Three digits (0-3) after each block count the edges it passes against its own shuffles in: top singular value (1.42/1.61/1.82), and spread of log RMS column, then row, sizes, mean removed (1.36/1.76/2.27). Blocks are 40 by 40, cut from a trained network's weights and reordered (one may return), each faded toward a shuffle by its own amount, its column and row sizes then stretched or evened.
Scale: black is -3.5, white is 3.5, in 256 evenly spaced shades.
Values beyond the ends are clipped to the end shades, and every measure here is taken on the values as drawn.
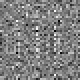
3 2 2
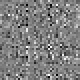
1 3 2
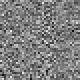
2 2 0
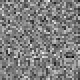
2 1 0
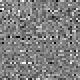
2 0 3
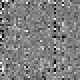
1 3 2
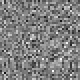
3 1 0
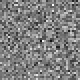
0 1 0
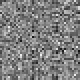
3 1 1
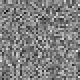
3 0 0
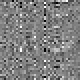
3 3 2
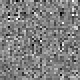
1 2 1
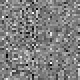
1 3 0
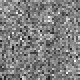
0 1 0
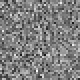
1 1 1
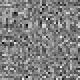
3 1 2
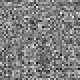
2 0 0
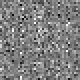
0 3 1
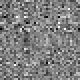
2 1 2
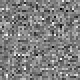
1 1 2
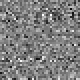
1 0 3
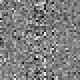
2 3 0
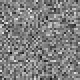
1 0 0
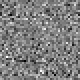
1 0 2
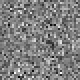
0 1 0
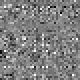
0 1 3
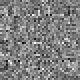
2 1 1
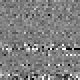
1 0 3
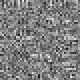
2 0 1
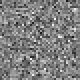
0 1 0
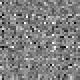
0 0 3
